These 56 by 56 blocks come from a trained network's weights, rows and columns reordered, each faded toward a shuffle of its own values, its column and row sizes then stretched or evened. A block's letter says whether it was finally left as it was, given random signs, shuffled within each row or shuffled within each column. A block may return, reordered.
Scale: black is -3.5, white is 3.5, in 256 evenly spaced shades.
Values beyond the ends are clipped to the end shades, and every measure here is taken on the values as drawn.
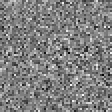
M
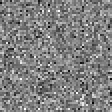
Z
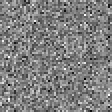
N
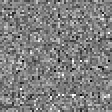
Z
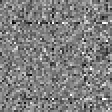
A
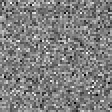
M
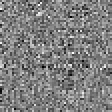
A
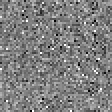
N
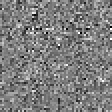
Z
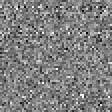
M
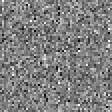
N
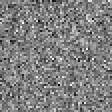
M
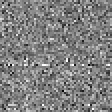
Z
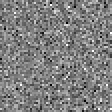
N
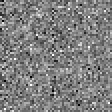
N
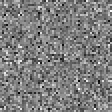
Z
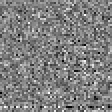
Z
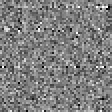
Z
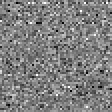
M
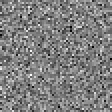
N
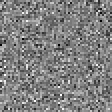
Z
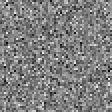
N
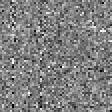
Z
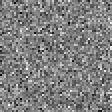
N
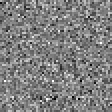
M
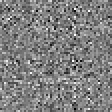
Z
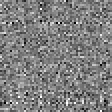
A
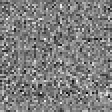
Z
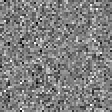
N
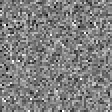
M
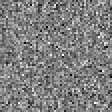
M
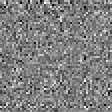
A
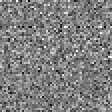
M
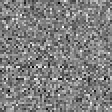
M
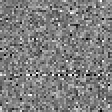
Z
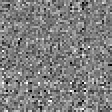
Z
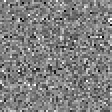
M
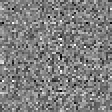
Z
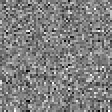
A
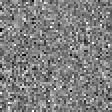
N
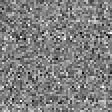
M
